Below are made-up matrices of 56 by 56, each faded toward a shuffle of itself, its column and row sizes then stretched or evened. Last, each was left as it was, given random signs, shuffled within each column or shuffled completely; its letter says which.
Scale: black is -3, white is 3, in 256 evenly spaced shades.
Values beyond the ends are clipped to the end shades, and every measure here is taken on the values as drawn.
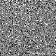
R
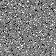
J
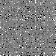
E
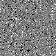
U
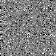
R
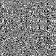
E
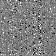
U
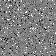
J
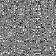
E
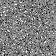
J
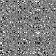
E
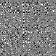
E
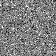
J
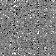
R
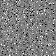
U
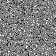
J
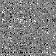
E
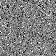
J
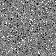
J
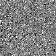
U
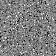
J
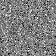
J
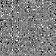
E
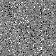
U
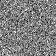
J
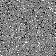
J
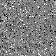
U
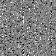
U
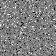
J
